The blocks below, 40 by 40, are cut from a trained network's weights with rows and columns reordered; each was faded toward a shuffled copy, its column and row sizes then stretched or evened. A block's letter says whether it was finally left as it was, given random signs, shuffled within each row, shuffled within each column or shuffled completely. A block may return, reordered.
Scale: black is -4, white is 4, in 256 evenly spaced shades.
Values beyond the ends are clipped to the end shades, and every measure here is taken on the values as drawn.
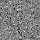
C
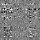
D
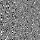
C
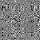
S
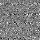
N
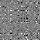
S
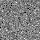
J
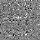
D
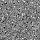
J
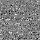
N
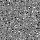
J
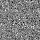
J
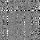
D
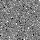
J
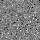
J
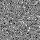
J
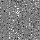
C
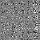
D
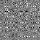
S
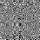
S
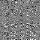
S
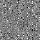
C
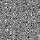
C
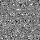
N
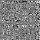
S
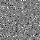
N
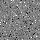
J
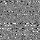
N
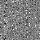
C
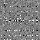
D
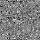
S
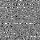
N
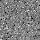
J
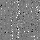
C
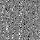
C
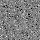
J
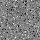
J
